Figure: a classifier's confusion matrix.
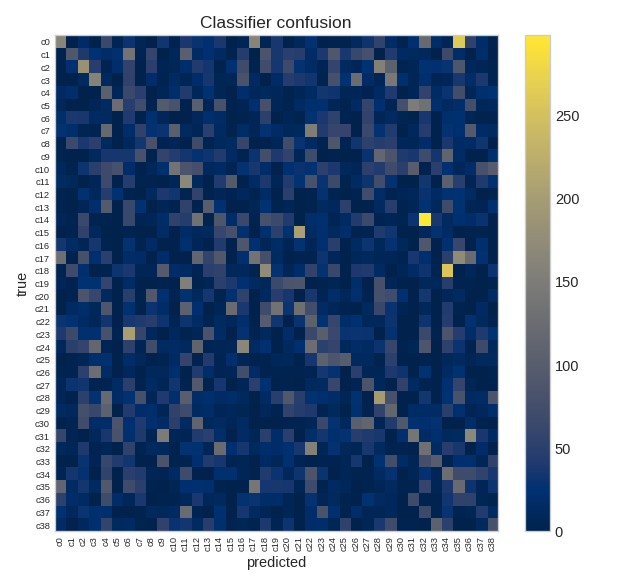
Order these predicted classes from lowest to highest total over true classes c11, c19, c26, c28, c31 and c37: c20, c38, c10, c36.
c10, c38, c36, c20
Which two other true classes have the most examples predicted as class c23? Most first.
c25, c37
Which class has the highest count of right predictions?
c28
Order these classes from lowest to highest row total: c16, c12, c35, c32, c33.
c12, c16, c33, c32, c35
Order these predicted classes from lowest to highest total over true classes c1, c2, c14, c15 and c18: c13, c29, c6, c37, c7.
c7, c37, c13, c29, c6
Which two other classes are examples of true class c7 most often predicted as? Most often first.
c22, c4
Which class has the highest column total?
c32
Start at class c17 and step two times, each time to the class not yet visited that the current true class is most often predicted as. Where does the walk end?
c0
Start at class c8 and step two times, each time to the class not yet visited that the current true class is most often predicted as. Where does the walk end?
c16
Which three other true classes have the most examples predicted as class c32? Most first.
c14, c5, c0
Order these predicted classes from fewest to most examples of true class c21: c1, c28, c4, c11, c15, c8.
c1, c8, c28, c4, c11, c15
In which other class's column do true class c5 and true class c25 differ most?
c31
